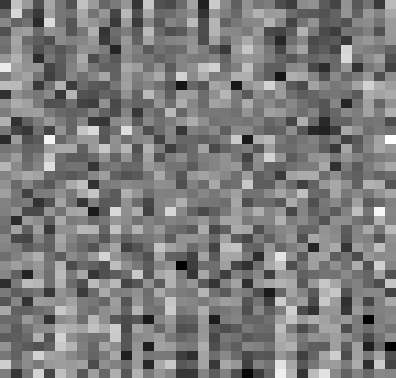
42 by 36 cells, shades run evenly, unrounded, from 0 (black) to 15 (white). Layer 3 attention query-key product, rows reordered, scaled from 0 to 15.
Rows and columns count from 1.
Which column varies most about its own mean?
26
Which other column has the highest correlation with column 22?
17
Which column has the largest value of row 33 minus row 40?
12
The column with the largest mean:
6
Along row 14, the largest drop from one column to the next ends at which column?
2
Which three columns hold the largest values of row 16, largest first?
36, 5, 22
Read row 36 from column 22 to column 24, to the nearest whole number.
8 6 6
